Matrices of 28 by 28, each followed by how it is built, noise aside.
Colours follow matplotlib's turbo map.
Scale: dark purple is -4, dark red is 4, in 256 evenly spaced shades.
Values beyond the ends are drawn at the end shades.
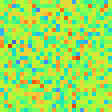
blocks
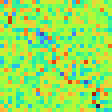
banded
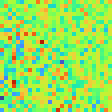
lower triangular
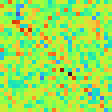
banded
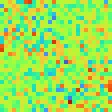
block diagonal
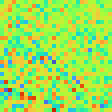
lower triangular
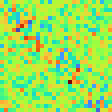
banded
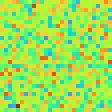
repeating columns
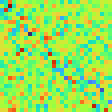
banded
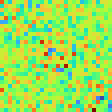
block diagonal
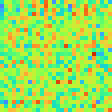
blocks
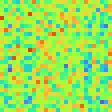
blocks
